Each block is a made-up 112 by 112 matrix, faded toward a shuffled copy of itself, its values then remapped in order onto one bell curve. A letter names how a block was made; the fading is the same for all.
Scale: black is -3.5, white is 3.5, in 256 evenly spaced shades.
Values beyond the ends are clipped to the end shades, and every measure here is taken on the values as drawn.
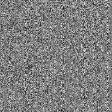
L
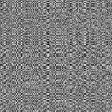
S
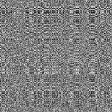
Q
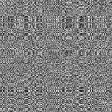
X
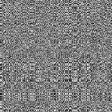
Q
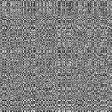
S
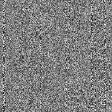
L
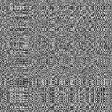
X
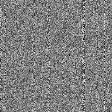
L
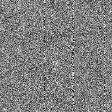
L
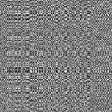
S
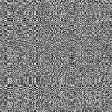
Q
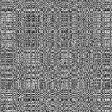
S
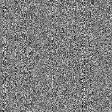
L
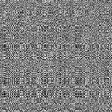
X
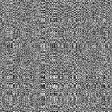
Q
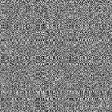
Q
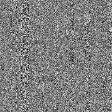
L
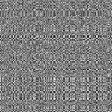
S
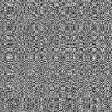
X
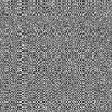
S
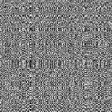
X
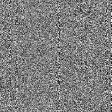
L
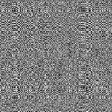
X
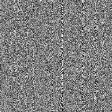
L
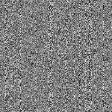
L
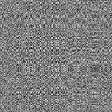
Q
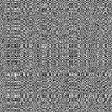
S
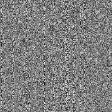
L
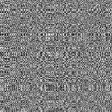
X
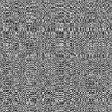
X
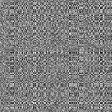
S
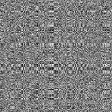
Q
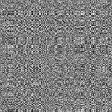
X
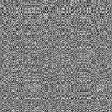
X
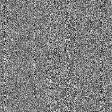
L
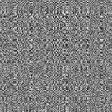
X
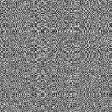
X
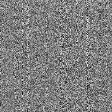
L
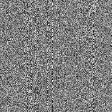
L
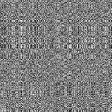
Q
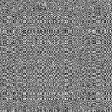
S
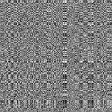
S
